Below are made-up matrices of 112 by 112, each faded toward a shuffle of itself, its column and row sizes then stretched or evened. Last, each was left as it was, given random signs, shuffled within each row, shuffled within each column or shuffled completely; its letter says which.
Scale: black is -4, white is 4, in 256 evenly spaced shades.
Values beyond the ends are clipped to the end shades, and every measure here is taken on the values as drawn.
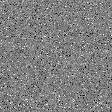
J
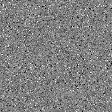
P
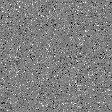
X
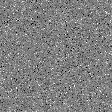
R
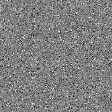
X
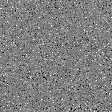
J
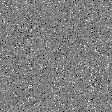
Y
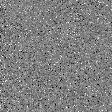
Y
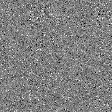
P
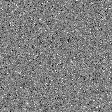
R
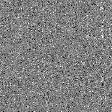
X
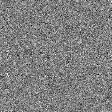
P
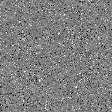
P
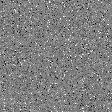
Y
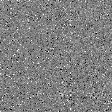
P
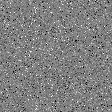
R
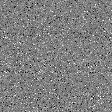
J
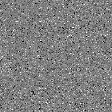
X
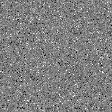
X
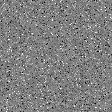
Y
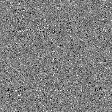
P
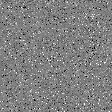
P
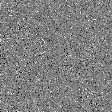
P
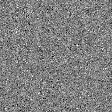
P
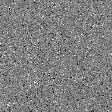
Y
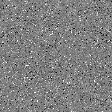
P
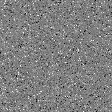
R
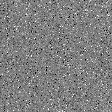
Y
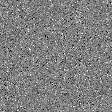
Y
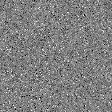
Y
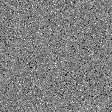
R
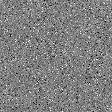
Y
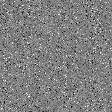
Y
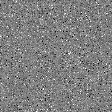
P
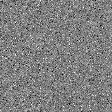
Y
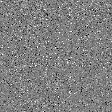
P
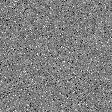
R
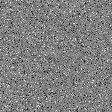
J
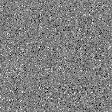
X
